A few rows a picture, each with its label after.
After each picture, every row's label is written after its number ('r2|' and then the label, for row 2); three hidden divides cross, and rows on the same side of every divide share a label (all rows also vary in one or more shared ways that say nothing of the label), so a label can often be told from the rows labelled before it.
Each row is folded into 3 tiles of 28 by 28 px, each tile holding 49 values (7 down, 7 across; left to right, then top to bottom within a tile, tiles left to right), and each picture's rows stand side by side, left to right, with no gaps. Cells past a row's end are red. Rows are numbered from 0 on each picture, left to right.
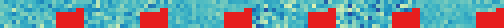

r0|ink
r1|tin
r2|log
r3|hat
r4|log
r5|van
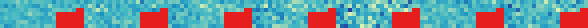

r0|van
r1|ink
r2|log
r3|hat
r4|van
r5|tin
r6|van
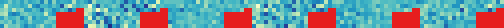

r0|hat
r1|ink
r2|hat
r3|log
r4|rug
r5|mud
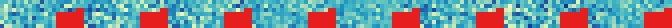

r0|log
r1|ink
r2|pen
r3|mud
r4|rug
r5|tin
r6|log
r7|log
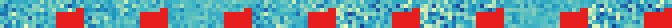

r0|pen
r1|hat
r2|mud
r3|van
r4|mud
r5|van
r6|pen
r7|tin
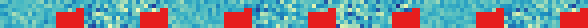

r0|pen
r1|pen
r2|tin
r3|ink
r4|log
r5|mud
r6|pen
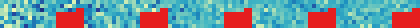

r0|van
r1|van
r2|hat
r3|tin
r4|pen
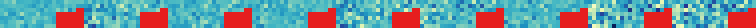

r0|mud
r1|hat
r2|tin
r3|hat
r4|rug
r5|pen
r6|ink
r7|mud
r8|rug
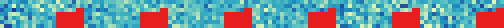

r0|hat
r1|log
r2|pen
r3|tin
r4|tin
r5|ink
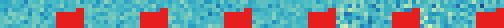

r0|ink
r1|rug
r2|tin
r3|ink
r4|van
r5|pen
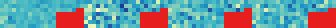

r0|pen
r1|pen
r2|mud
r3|rug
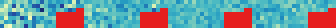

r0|van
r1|mud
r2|van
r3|log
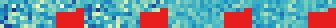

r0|hat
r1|tin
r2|hat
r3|ink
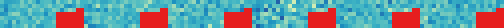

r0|pen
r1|mud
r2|rug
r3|ink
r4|van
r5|pen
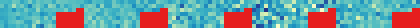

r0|mud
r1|ink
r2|rug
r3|rug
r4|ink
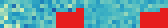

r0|tin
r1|log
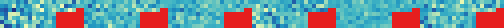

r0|ink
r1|van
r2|hat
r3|ink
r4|van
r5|mud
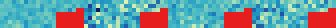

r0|hat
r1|mud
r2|tin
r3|hat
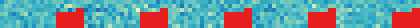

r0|hat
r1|log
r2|rug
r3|log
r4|rug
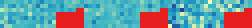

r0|pen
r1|pen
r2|mud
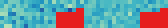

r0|mud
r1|hat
